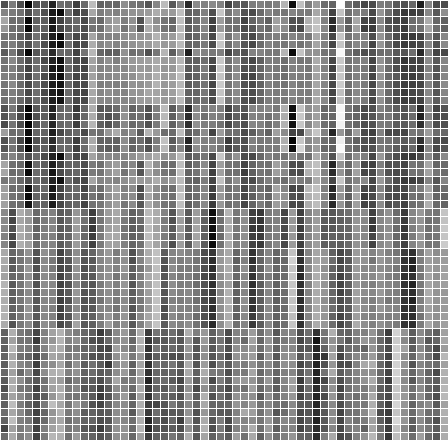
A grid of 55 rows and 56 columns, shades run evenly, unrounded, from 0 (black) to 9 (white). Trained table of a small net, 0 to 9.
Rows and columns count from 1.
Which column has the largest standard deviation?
43
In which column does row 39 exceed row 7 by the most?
37
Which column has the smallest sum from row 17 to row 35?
27
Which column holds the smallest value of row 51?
40
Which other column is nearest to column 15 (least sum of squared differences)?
45
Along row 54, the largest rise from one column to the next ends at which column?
50
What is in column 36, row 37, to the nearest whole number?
4
